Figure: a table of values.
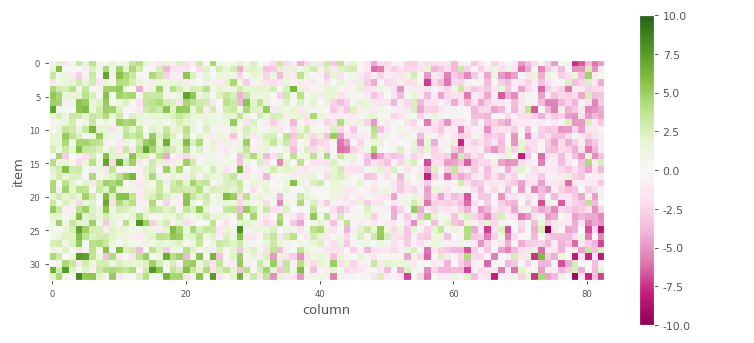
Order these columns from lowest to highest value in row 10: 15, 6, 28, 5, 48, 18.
28, 18, 15, 5, 48, 6
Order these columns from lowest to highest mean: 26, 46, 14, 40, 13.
46, 40, 13, 26, 14
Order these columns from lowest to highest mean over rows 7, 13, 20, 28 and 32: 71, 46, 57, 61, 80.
80, 61, 57, 46, 71
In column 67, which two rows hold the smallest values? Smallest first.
5, 31
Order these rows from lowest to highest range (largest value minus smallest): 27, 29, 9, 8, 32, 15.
8, 9, 27, 15, 29, 32
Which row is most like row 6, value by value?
22
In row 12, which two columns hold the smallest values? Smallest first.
61, 43
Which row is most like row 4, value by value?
18
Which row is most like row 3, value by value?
9
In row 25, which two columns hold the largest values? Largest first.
28, 4
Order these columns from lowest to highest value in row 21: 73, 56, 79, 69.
73, 56, 69, 79
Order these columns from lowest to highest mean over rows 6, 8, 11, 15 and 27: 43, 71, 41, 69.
69, 71, 43, 41
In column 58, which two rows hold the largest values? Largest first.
25, 29
